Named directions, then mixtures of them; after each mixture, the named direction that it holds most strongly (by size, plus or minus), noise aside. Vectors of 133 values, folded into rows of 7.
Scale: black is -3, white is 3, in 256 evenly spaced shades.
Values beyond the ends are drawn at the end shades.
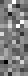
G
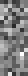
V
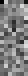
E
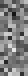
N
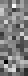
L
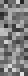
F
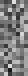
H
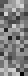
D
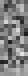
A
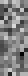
V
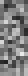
A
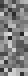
N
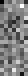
E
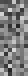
H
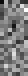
E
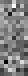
L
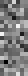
G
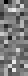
F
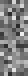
H
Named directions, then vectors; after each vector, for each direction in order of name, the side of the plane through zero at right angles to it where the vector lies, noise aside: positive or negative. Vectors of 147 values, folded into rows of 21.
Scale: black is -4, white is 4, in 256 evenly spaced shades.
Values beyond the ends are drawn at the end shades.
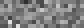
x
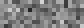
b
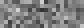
positive, negative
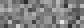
positive, positive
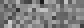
negative, positive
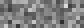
negative, negative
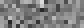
positive, negative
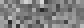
positive, negative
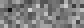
negative, negative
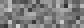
positive, positive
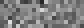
negative, positive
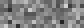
negative, negative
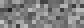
negative, negative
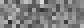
positive, negative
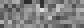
negative, positive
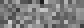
negative, positive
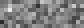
positive, positive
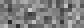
negative, negative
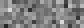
positive, positive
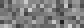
negative, negative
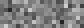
negative, negative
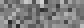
positive, negative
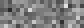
negative, negative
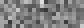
positive, negative
